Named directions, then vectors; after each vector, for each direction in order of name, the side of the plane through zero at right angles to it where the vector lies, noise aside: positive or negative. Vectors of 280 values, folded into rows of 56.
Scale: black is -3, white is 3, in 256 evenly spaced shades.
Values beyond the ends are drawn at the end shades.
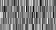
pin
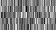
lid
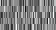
positive, negative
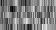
positive, negative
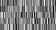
negative, positive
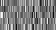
negative, positive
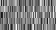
positive, negative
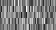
negative, negative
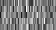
negative, negative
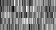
negative, negative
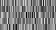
negative, positive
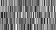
positive, negative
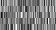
positive, negative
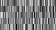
negative, positive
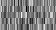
positive, positive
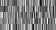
negative, positive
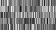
positive, negative
